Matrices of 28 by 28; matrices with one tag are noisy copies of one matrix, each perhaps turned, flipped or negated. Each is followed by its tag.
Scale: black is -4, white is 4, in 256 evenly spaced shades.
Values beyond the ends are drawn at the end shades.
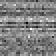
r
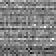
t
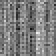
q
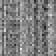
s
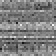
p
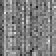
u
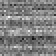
q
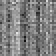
q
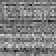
s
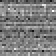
u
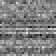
r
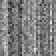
s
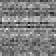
r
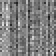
t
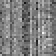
p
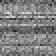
p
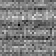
q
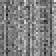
u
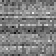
p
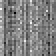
u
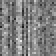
r
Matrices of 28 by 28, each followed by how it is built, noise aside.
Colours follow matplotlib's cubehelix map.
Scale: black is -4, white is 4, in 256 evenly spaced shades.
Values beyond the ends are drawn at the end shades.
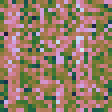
blocks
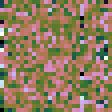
uneven columns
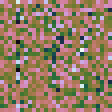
uneven columns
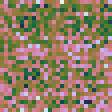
blocks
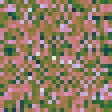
blocks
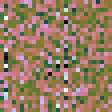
uneven columns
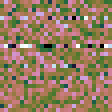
uneven rows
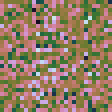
uneven columns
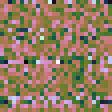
uneven rows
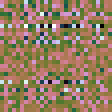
low rank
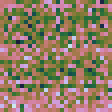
blocks
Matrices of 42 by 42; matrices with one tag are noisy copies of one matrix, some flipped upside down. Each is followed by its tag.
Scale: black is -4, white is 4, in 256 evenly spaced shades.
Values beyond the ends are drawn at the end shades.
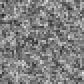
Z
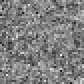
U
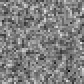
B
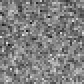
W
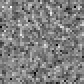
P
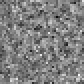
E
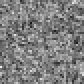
U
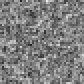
Z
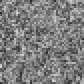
W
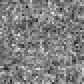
U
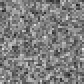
P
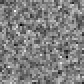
E
